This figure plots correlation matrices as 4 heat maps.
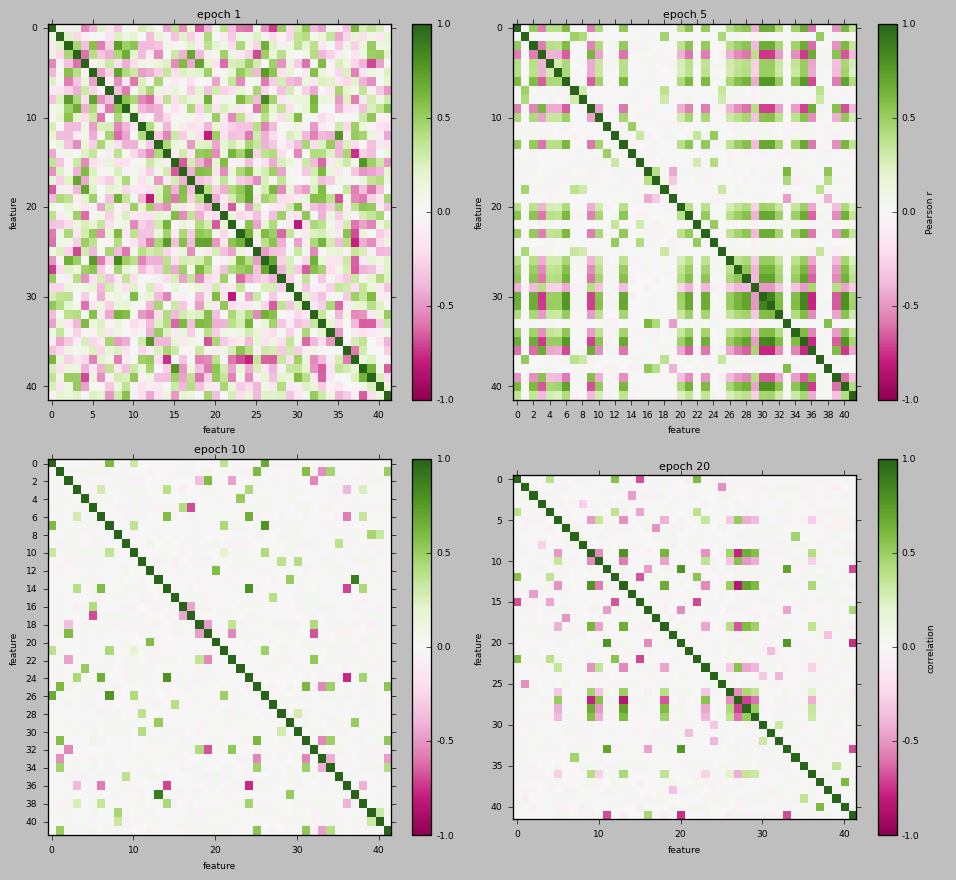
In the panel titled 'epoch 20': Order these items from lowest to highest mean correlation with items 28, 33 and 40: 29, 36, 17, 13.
17, 36, 29, 13
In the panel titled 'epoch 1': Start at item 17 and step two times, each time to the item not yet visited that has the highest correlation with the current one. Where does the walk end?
9
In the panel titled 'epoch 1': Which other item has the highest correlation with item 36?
23
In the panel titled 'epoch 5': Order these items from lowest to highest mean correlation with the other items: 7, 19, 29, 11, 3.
3, 29, 19, 11, 7
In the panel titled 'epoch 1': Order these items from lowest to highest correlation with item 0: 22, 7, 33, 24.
24, 33, 22, 7
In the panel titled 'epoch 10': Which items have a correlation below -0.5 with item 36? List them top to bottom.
6, 14, 24
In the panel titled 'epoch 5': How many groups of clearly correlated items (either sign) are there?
5
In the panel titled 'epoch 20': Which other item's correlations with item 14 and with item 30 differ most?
2
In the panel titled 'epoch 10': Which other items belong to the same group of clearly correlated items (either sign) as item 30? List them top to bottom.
11, 28
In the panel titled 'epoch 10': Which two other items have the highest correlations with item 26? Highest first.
7, 0
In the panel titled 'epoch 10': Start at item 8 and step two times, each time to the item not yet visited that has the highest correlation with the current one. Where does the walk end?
40
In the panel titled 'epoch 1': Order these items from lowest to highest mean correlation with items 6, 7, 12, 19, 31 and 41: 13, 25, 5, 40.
5, 40, 25, 13
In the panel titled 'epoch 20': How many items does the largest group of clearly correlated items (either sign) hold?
11
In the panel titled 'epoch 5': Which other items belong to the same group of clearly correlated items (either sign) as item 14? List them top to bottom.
11
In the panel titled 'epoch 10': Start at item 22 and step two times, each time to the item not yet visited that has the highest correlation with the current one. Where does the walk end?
18
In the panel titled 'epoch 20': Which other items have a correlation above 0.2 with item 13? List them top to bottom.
9, 18, 26, 28, 29, 36
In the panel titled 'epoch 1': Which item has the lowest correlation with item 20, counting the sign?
22
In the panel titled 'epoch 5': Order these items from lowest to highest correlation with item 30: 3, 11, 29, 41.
3, 29, 11, 41
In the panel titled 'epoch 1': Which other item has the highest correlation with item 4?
18
